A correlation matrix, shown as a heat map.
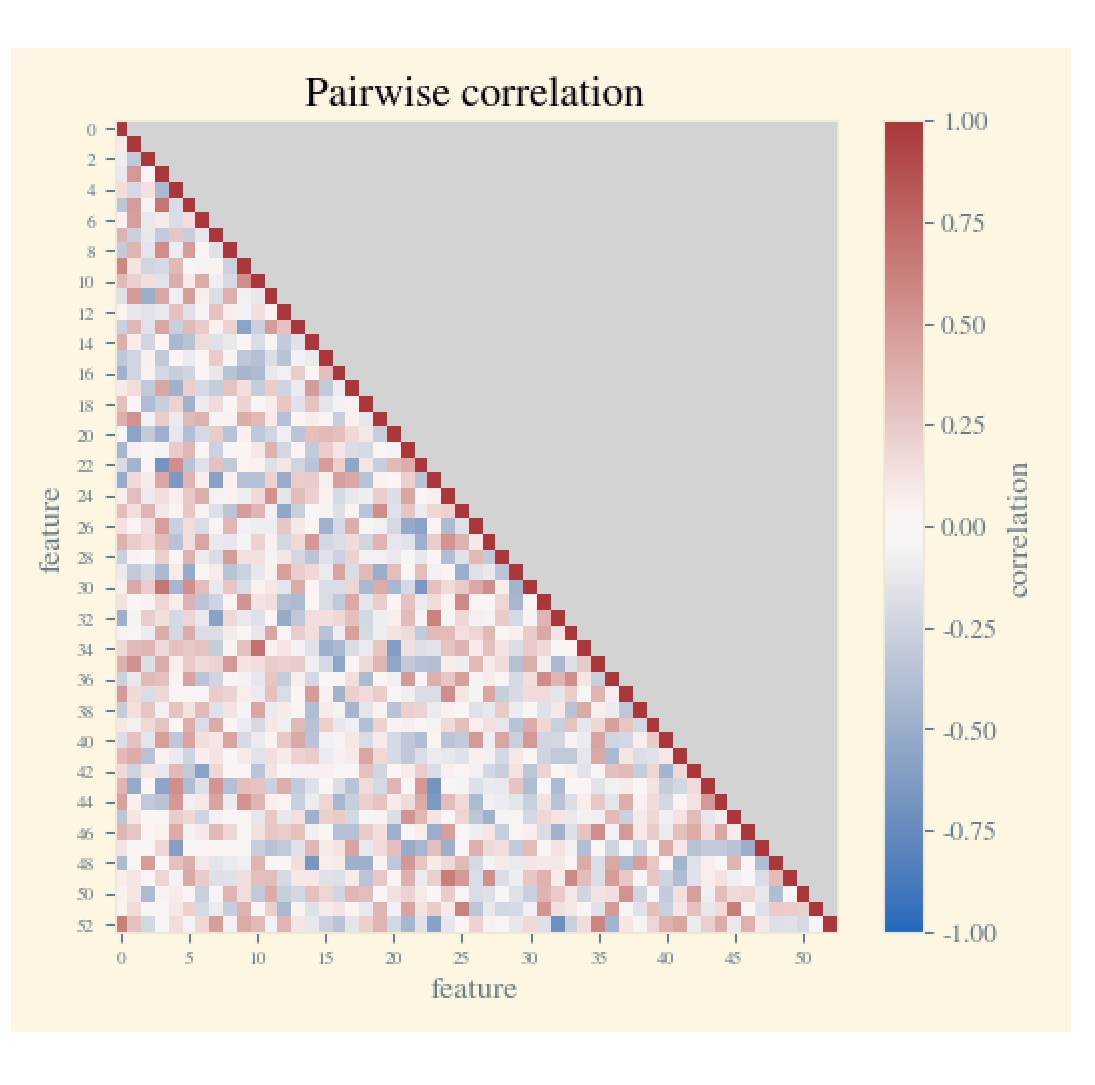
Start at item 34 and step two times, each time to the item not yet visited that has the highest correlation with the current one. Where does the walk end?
9
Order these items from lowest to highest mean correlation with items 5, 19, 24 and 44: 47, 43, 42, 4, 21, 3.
47, 42, 43, 4, 3, 21
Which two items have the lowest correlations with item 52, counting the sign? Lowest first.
32, 23
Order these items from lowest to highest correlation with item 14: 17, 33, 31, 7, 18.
7, 31, 33, 18, 17
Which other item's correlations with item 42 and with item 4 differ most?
10
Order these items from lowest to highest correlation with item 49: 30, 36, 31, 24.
30, 31, 36, 24
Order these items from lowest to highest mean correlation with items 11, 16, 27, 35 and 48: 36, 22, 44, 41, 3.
22, 44, 41, 36, 3
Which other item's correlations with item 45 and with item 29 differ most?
51
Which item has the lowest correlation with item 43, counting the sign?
23
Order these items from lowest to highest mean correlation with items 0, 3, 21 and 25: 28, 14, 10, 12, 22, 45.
12, 22, 28, 14, 45, 10
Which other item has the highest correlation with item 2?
48
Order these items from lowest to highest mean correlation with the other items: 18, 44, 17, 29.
29, 18, 17, 44
